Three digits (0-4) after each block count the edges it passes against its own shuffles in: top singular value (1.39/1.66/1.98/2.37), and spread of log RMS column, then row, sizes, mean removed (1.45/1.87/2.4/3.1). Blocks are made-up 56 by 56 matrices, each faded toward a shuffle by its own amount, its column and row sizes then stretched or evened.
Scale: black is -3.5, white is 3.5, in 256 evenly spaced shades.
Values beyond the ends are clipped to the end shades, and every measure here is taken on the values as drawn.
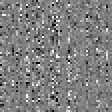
1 4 1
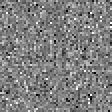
0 1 0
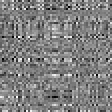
4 1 4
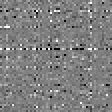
3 2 3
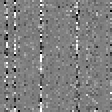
2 4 0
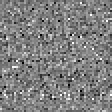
1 0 2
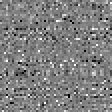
3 0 2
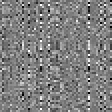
4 4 0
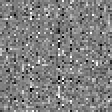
0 3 1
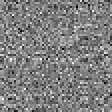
3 0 1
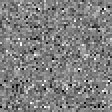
0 0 2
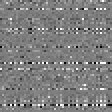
4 0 4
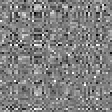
4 1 3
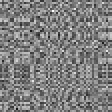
4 0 1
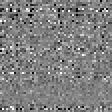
1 1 4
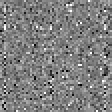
2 2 0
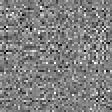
3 1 2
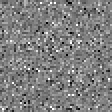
0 1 1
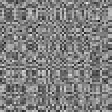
4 1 1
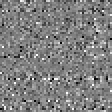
2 0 2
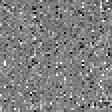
0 3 0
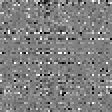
3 2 4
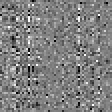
4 3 0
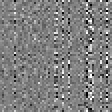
4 4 1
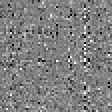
2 2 1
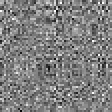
4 2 2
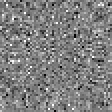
3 1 0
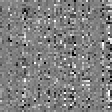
1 4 2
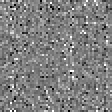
0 2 1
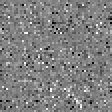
0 0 2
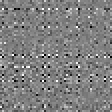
4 3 3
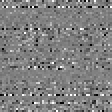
2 0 4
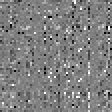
2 3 1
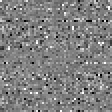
0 0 3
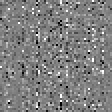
2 3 0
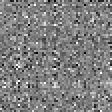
2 2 2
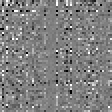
2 4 3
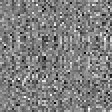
3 2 0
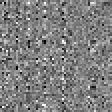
2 3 1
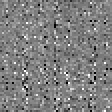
1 3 1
